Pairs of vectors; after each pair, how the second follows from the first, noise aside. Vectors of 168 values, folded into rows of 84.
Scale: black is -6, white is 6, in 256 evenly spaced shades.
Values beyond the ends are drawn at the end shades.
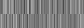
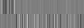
negated, partly zeroed.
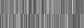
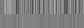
reversed, negated, partly zeroed.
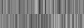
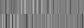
wrapped around, partly zeroed.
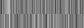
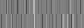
wrapped around, partly zeroed.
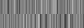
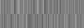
reversed, negated, shrunk.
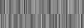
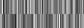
reversed, negated, scaled up.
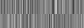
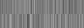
reversed, negated, shrunk.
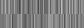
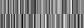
reversed, negated, scaled up.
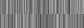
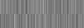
reversed, negated, shrunk.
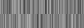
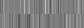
negated, partly zeroed.
